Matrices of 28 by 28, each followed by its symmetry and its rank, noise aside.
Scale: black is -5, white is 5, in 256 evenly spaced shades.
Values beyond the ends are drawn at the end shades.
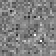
symmetric, rank six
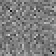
symmetric, rank six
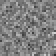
symmetric, rank six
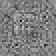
symmetric, rank five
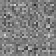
antisymmetric, rank six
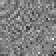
symmetric, rank six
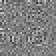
no symmetry, rank five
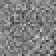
symmetric, rank seven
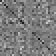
symmetric, rank six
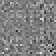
no symmetry, rank six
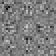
symmetric, rank six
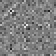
symmetric, rank six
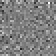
no symmetry, rank six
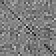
symmetric, rank six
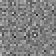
symmetric, rank seven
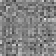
symmetric, rank five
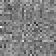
no symmetry, rank seven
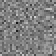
no symmetry, rank five
